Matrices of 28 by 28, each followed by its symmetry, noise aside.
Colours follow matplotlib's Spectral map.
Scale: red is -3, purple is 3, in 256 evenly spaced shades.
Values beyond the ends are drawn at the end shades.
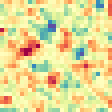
antisymmetric.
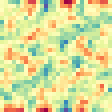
same after a half turn.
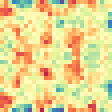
mirrored top to bottom.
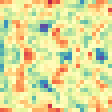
mirrored top to bottom.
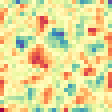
antisymmetric.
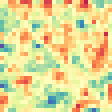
antisymmetric.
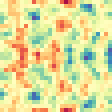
mirrored top to bottom.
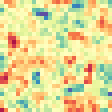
antisymmetric.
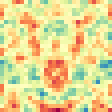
mirrored left to right.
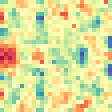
mirrored top to bottom.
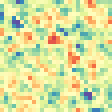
symmetric across the other diagonal.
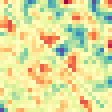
symmetric across the other diagonal.
